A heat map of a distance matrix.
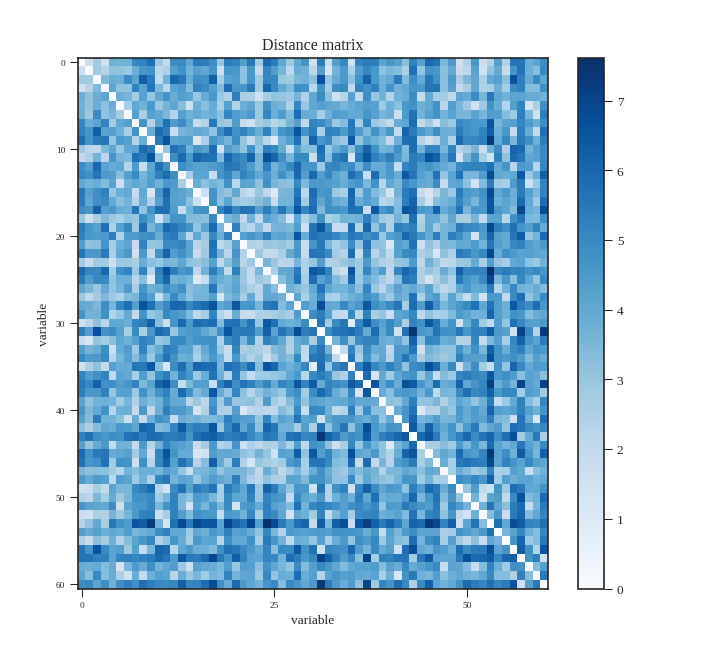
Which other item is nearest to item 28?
42
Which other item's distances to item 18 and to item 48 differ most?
10
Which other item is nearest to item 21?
40
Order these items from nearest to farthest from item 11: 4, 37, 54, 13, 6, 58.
6, 58, 4, 54, 13, 37
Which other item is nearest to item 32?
1
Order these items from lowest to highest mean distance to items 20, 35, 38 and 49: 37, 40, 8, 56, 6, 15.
6, 40, 15, 8, 56, 37
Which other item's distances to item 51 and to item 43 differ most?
20
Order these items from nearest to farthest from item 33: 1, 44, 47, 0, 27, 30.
44, 27, 47, 1, 0, 30
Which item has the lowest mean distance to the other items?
23
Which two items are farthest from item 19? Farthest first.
53, 31
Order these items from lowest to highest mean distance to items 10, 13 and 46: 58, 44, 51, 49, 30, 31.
44, 58, 51, 49, 30, 31
